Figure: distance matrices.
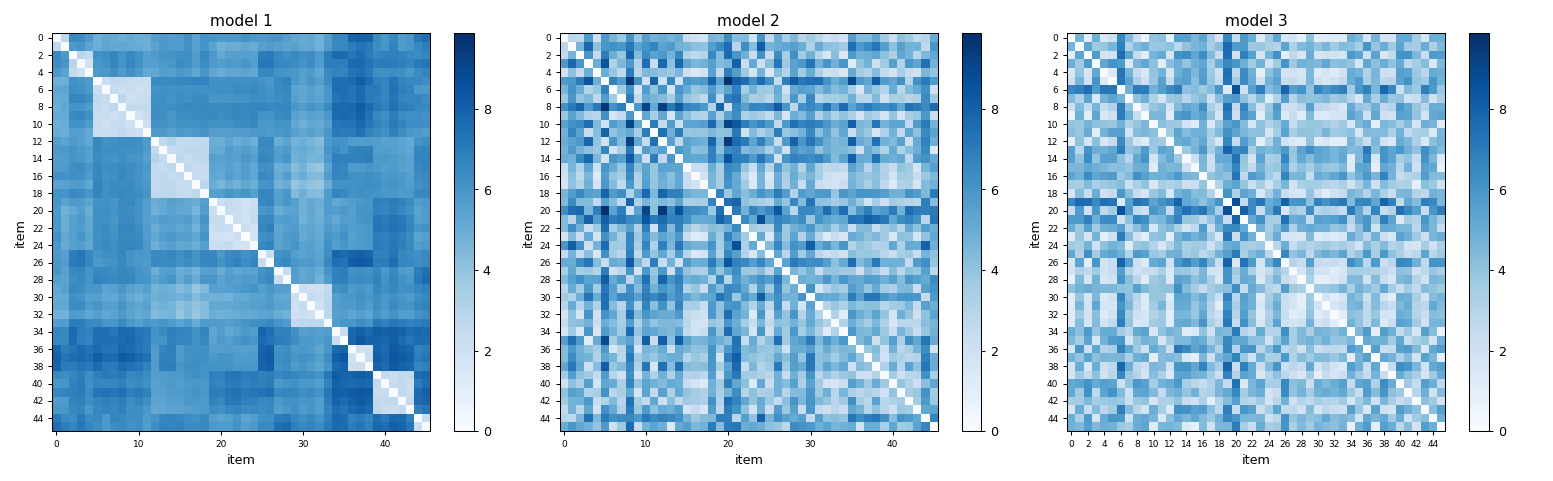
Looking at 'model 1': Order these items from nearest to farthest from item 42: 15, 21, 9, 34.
15, 9, 21, 34
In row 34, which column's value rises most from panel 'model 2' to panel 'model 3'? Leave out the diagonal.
2
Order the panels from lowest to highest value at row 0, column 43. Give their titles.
model 3, model 2, model 1
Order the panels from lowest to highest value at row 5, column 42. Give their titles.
model 2, model 3, model 1
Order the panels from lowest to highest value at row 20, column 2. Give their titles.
model 3, model 1, model 2
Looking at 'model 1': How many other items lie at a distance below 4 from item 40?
4
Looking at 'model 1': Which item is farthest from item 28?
45
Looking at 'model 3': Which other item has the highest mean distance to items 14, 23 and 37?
19
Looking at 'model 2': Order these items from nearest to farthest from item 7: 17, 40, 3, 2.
17, 40, 2, 3
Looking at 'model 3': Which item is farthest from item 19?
20
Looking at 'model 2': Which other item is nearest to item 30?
44
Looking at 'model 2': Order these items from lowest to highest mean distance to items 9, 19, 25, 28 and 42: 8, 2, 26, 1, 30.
2, 26, 1, 30, 8
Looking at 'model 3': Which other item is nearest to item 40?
21
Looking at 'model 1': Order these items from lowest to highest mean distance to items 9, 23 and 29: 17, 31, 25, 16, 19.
31, 19, 17, 16, 25
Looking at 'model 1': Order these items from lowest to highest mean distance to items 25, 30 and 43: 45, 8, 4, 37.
4, 8, 45, 37
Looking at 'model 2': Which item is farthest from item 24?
21
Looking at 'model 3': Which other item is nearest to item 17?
42
